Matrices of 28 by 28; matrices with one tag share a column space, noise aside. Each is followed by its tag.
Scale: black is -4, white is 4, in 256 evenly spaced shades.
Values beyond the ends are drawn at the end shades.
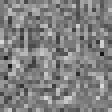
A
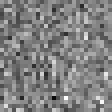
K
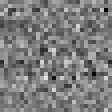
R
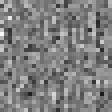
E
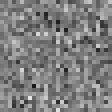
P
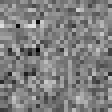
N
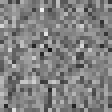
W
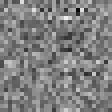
R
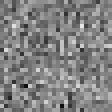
P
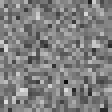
W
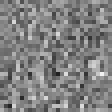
K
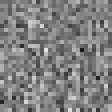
N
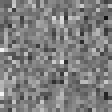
E
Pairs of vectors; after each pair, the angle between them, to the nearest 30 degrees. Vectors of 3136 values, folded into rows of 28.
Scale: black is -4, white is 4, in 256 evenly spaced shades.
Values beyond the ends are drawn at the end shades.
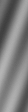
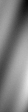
120 degrees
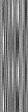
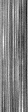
60 degrees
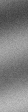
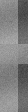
60 degrees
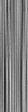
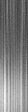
120 degrees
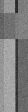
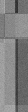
30 degrees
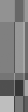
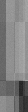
60 degrees
